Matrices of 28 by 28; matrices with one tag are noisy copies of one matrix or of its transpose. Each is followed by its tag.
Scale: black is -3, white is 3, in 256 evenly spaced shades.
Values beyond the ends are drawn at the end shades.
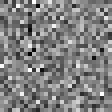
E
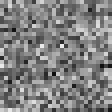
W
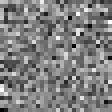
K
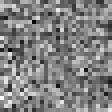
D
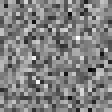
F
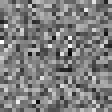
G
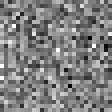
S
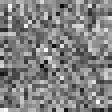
W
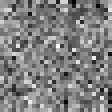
W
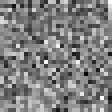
W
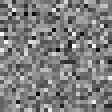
E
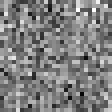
D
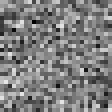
D
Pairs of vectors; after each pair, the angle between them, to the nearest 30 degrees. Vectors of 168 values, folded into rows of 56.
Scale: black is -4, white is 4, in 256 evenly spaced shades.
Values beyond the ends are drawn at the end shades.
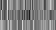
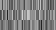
120 degrees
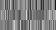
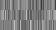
30 degrees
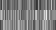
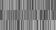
120 degrees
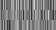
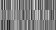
30 degrees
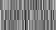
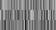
30 degrees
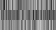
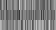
60 degrees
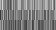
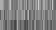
60 degrees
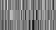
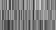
60 degrees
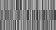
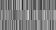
150 degrees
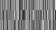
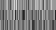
60 degrees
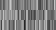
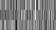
120 degrees
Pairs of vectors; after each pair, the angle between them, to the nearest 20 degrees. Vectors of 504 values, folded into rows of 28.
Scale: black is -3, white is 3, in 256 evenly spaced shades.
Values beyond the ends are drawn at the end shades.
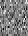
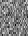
60 degrees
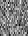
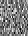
80 degrees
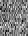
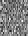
120 degrees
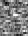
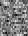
140 degrees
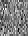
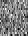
60 degrees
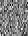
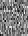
120 degrees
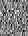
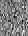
120 degrees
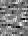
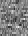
140 degrees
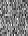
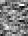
80 degrees
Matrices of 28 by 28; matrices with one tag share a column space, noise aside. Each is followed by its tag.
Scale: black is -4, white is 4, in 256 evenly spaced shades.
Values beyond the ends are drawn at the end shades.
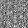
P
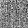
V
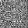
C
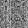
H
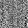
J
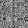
H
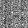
P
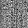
V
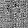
V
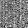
P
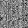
H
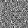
C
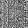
H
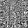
P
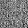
P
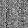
V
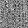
V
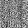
P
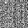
J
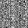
H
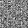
H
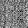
C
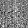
P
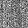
V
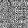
C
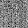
V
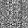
J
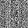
H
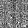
P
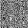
H
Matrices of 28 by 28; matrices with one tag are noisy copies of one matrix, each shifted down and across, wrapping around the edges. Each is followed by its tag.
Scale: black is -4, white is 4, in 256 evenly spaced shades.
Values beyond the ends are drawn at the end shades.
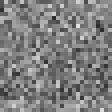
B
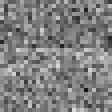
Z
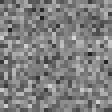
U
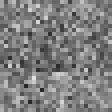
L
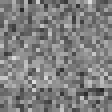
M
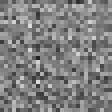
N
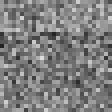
M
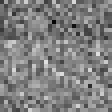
L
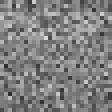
Z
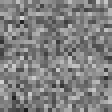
U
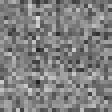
N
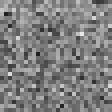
U
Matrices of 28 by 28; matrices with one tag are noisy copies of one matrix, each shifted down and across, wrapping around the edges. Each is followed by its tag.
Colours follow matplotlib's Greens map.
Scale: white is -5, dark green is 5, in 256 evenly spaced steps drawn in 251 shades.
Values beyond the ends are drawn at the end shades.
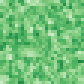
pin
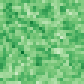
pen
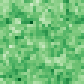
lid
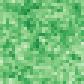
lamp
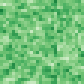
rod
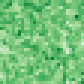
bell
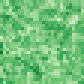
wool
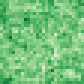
lamp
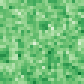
pen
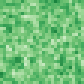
pen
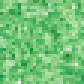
wool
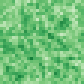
pen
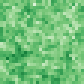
lamp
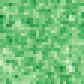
bell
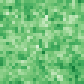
lamp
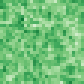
wool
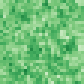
pen
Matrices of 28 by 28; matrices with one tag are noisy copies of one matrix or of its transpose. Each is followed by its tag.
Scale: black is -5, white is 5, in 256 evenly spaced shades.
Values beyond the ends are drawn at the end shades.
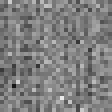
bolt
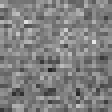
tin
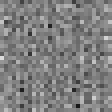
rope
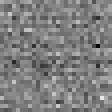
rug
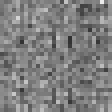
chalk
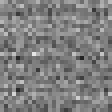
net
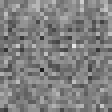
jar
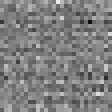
rope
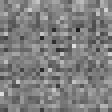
jar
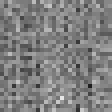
bolt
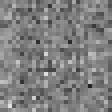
jar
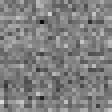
chalk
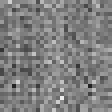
bolt
